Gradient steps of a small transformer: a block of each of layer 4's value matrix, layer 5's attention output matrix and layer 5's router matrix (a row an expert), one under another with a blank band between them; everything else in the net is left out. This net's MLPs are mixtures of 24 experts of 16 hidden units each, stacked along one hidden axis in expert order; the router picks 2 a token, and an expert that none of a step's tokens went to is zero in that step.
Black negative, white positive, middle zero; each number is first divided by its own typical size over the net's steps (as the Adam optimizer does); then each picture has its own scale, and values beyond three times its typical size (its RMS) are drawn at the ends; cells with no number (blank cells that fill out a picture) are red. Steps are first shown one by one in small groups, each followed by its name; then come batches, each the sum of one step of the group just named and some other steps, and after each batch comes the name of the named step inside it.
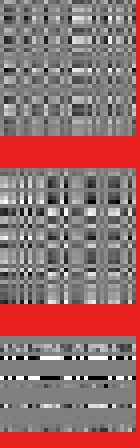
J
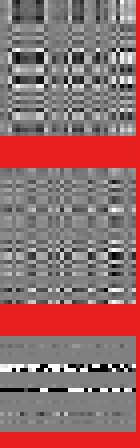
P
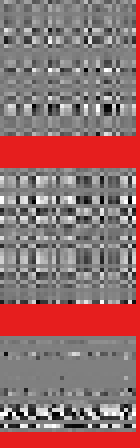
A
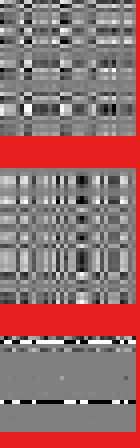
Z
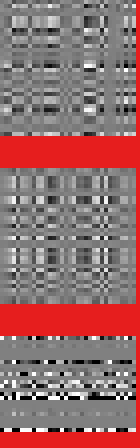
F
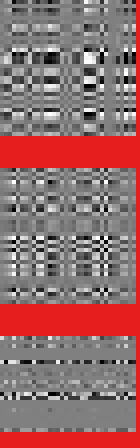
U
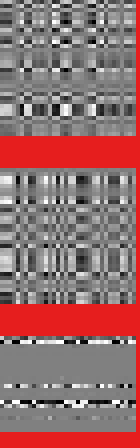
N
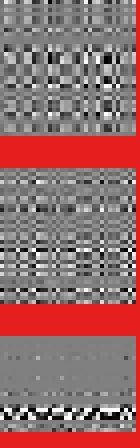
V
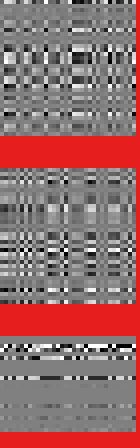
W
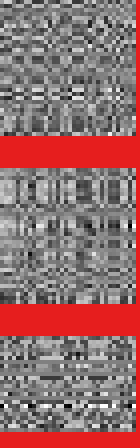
N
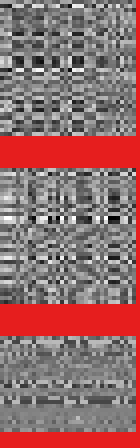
Z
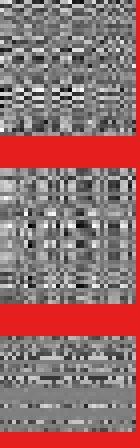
J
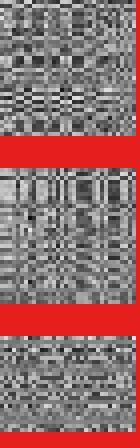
F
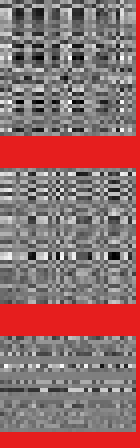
P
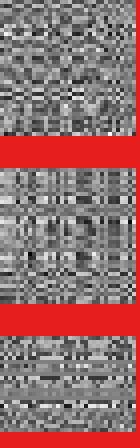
N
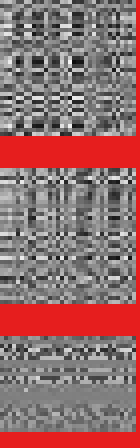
W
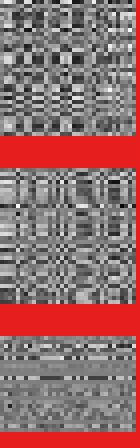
W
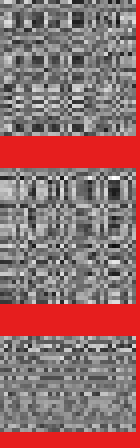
W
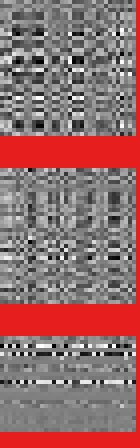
W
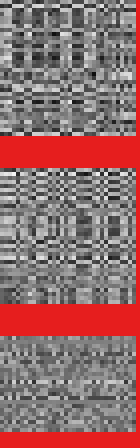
U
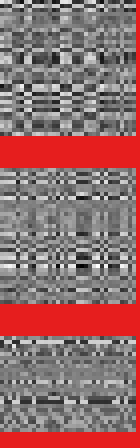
U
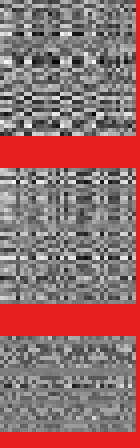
U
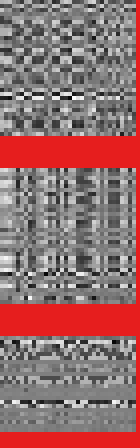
N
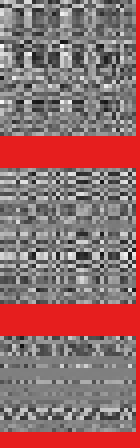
V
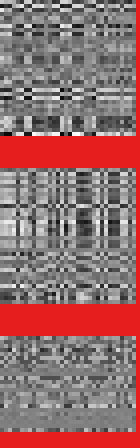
N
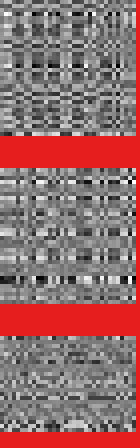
F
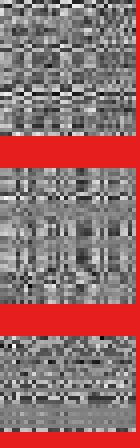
F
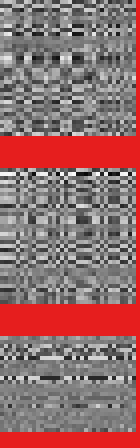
W
